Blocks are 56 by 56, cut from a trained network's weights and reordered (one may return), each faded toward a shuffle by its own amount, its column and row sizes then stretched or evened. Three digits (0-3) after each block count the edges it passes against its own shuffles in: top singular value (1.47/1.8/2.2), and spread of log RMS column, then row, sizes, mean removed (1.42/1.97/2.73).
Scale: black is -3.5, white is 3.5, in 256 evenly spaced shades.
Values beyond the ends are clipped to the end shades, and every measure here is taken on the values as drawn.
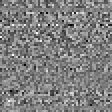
0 0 3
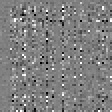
0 3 2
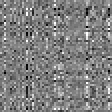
3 3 1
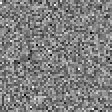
1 0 0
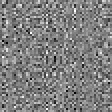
3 3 0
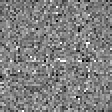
0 1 1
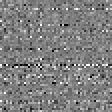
1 1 3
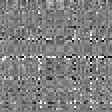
3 1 3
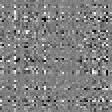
2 3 3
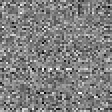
2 0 2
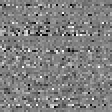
0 1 3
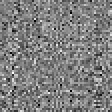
2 1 1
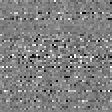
0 0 3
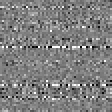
3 0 3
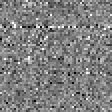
2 0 2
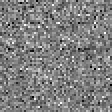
1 0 1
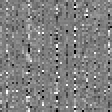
1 3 0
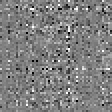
1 3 2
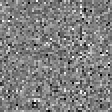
1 2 0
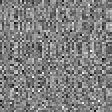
3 2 0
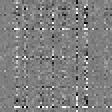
3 3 2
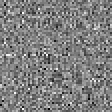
2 0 1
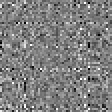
2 2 2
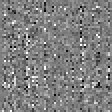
0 3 1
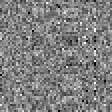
2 1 0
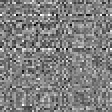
3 1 2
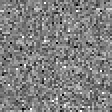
0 1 0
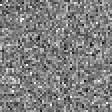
1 0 0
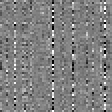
3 3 0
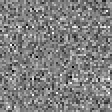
2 0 1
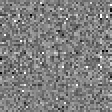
0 1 2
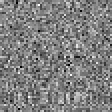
2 0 0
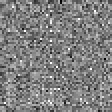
2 0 0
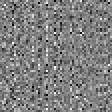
2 3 0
